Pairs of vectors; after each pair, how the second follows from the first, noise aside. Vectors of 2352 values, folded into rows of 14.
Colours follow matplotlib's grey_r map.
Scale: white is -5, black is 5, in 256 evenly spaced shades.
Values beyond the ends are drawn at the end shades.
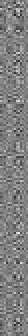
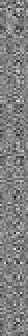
copied.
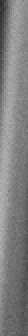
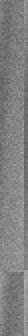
wrapped around, negated, shrunk.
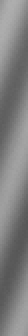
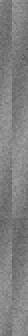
wrapped around, negated, shrunk.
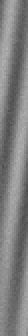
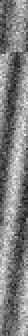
wrapped around, negated, scaled up.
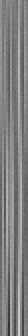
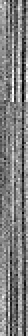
wrapped around, negated, scaled up.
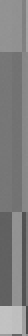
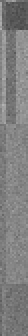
reversed, negated, shrunk.
